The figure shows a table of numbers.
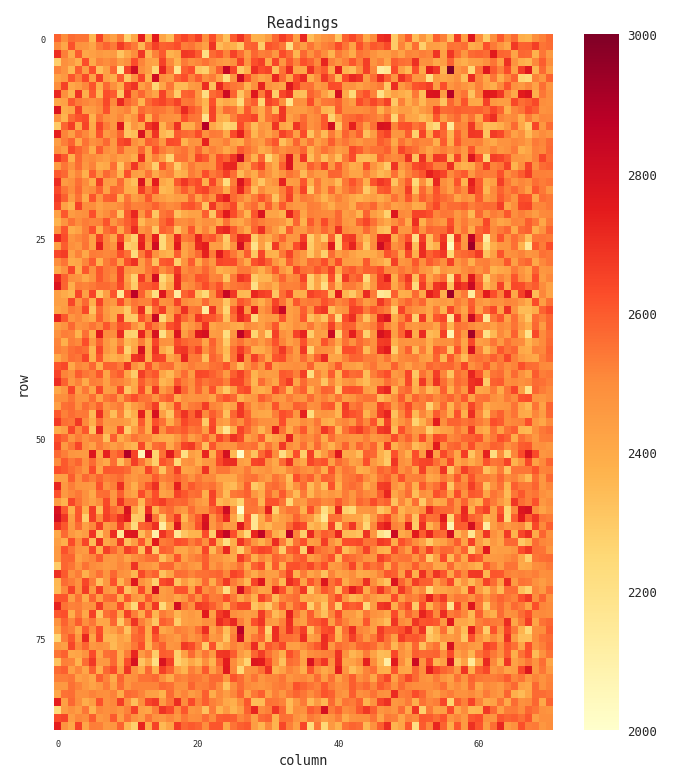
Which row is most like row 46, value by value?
65
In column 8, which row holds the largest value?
62
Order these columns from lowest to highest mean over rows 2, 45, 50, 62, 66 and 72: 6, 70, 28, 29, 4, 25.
6, 4, 70, 28, 25, 29
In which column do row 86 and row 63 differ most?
38
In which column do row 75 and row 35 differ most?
0
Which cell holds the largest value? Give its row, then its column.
4, 56
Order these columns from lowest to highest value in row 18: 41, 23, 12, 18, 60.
23, 41, 60, 18, 12
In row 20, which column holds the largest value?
24
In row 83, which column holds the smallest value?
56
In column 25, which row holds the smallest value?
11
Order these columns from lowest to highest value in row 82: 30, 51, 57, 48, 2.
30, 57, 2, 51, 48
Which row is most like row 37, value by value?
26
